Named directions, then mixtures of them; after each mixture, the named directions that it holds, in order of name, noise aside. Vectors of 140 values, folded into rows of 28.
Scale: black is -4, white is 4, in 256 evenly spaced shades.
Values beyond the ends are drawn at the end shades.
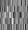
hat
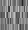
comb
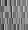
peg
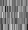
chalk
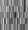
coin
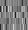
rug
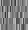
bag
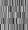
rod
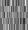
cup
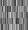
bag, chalk, comb.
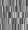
bag, coin, hat.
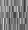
coin.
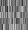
bag, chalk, rug.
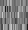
chalk.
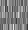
chalk, rod, rug.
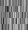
chalk, coin, hat.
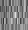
coin.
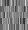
cup.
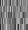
bag, peg.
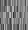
hat, peg.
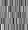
rod.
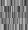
cup, peg.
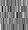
bag, rug.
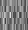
chalk, coin, hat.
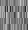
chalk, coin, comb.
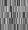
coin, peg, rod.
